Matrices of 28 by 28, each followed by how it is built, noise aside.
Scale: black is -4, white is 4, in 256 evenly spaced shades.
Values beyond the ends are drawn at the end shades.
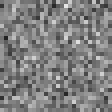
repeating columns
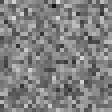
repeating columns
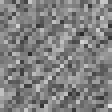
Hankel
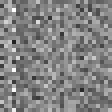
repeating rows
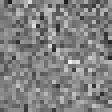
upper triangular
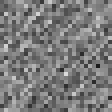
Hankel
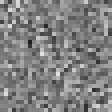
block diagonal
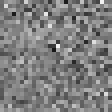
upper triangular
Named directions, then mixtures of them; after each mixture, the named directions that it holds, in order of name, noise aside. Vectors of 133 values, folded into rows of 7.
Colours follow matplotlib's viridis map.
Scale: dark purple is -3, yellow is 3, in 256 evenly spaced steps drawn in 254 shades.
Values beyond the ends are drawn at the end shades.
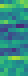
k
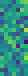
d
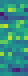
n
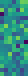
d, n.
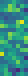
d, n.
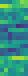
k.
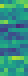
k.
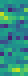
n.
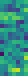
d, n.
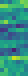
k.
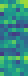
d, k.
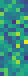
d.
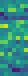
n.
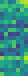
d, k.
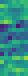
k, n.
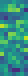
d, n.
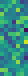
d.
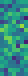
d, k.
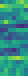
k.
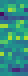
n.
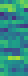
k, n.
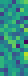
d.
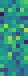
d, n.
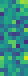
d, k.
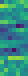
k.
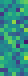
d.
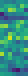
n.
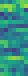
k, n.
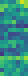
d, k.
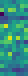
d, n.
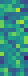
d, n.
